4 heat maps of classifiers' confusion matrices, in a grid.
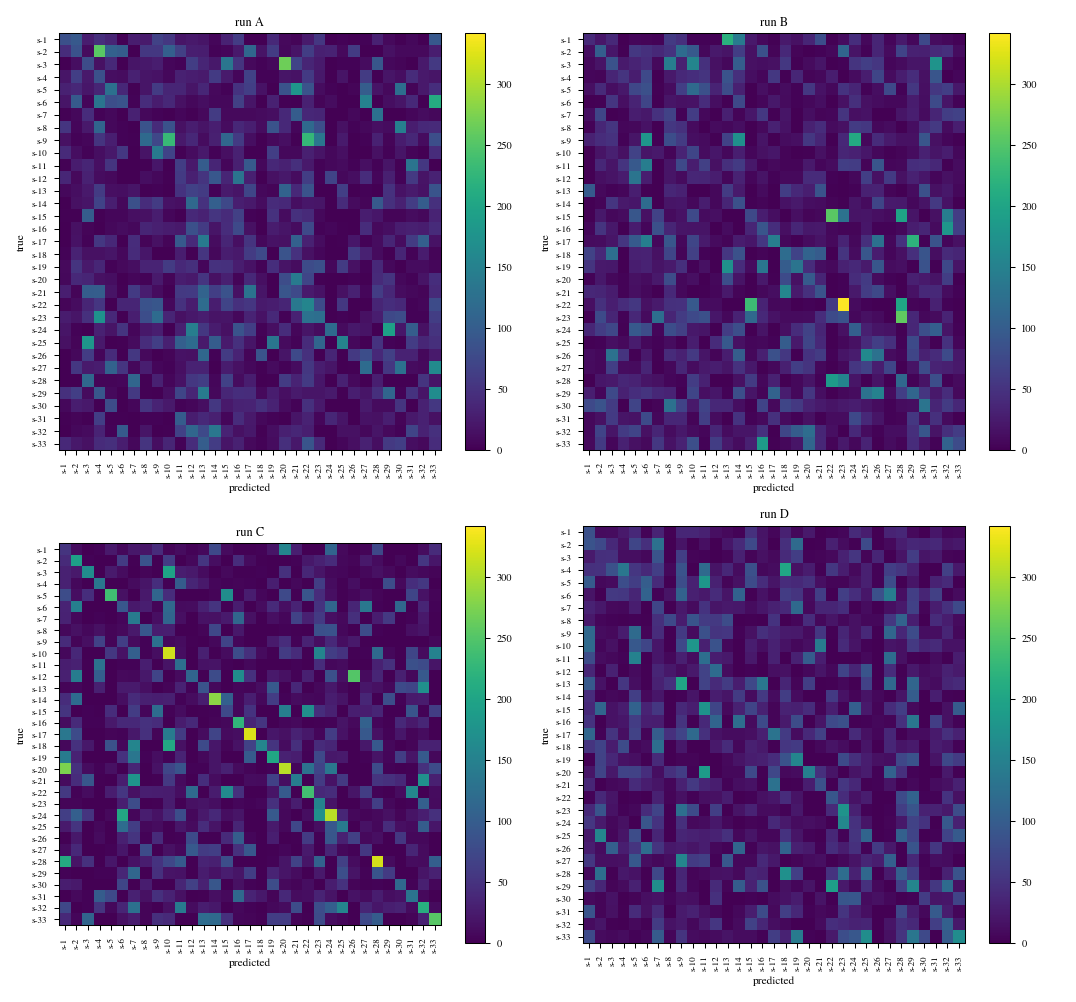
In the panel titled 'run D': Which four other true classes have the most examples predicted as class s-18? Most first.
s-4, s-28, s-26, s-19
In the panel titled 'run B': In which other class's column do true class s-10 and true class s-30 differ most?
s-8
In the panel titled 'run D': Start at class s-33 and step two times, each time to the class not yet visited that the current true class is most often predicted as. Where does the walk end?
s-2
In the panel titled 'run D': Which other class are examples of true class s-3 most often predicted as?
s-7
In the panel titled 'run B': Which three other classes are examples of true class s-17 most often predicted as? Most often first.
s-29, s-6, s-26
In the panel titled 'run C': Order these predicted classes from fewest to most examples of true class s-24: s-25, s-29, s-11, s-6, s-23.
s-29, s-25, s-11, s-23, s-6
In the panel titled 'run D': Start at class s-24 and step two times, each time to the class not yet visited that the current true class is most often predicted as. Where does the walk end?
s-9
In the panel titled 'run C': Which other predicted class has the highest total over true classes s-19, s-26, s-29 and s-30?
s-7
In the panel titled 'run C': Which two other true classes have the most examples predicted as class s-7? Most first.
s-21, s-18
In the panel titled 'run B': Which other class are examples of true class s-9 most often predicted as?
s-24
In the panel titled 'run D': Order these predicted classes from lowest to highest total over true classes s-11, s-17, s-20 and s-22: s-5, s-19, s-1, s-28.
s-19, s-28, s-1, s-5
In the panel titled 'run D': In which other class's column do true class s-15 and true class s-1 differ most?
s-11
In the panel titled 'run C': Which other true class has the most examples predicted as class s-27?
s-6
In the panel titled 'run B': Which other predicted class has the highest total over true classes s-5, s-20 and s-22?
s-23
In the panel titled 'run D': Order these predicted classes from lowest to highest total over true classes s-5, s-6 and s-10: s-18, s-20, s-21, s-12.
s-20, s-18, s-12, s-21
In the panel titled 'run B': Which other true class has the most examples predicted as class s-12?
s-33
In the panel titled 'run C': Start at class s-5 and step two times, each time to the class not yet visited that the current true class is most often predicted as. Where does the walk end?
s-22
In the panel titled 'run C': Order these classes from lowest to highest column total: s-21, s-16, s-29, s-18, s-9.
s-18, s-29, s-21, s-9, s-16
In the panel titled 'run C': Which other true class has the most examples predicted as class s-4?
s-11
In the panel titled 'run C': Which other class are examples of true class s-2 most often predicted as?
s-8
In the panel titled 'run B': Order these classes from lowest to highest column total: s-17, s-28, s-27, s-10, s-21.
s-27, s-17, s-21, s-28, s-10
